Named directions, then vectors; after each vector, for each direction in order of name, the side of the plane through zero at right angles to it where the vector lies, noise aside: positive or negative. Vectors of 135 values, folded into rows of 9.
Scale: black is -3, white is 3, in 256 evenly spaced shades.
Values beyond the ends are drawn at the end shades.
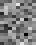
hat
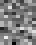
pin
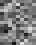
positive, positive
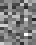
negative, positive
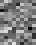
negative, negative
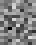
positive, negative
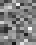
positive, positive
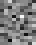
positive, negative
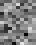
positive, positive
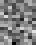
negative, positive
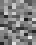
positive, negative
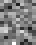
negative, negative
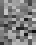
positive, negative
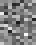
negative, positive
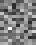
negative, positive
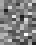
negative, positive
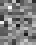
positive, positive
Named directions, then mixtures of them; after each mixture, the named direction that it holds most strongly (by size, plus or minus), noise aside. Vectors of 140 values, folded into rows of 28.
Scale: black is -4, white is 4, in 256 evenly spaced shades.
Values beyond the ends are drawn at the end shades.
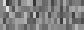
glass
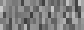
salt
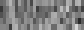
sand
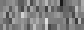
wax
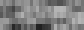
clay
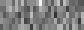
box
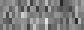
wax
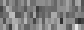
sand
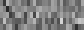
glass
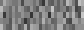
salt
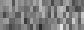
box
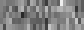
wax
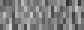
salt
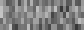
sand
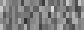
salt
